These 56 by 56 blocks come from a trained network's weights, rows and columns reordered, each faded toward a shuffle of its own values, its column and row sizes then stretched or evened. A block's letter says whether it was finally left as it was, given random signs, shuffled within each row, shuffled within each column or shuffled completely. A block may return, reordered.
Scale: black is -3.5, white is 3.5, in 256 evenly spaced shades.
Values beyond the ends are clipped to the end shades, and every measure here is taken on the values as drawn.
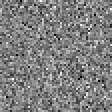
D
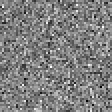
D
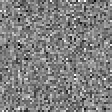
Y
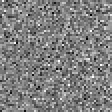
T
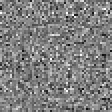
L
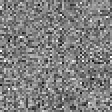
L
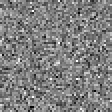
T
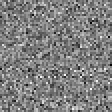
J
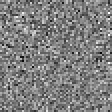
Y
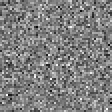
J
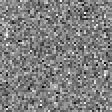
D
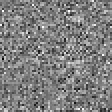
L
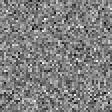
J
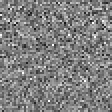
J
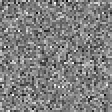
J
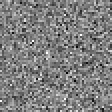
D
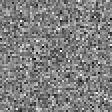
D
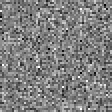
D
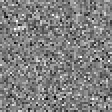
J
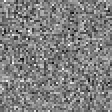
J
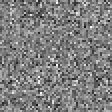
Y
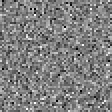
T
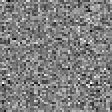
L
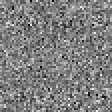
J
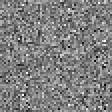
D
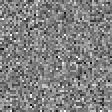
Y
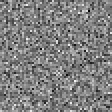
T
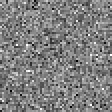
T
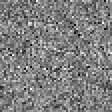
J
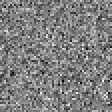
J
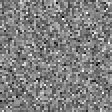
T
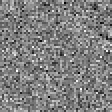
T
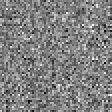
Y
